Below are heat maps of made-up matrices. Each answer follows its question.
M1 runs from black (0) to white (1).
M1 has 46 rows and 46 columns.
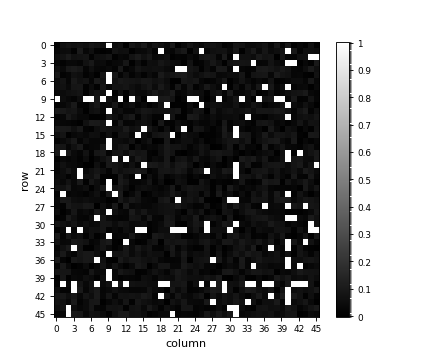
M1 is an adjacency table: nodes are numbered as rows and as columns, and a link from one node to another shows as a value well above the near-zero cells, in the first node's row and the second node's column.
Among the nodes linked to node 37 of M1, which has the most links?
node 40
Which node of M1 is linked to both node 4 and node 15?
node 31
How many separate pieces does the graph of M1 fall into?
3
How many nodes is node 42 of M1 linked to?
3
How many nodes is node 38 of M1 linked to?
1
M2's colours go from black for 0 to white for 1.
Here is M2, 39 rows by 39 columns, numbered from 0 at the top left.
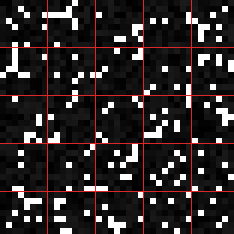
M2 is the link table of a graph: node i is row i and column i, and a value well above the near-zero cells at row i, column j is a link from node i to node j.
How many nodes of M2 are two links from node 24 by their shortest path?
8
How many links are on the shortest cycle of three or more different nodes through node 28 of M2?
5
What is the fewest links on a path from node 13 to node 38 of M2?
5
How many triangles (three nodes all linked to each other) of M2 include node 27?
2
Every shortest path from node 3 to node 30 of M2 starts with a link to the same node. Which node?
node 25
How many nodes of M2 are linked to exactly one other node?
2
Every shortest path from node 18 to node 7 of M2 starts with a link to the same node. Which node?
node 36
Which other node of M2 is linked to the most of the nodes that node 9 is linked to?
node 4
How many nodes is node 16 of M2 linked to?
5
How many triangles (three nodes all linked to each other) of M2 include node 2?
4
